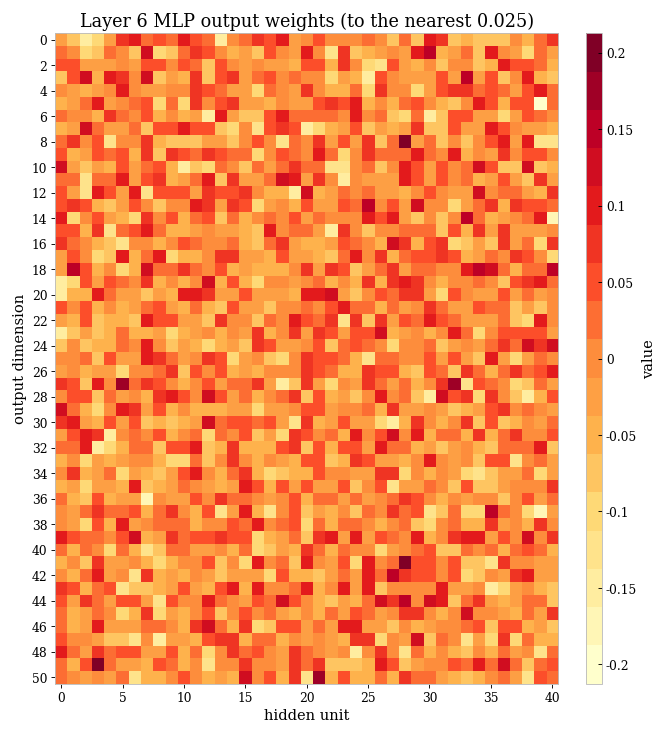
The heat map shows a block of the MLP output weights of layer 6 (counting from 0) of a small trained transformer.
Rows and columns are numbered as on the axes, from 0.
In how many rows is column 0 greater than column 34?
30
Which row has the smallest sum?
34
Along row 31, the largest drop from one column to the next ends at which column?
4
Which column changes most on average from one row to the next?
39
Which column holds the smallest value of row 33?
37
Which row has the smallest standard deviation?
21
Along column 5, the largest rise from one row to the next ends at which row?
27
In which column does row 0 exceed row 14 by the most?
40
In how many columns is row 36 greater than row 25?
17
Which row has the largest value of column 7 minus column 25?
3
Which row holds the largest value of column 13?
6
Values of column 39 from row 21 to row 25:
-0.075 0.1 0.05 0.075 0.025
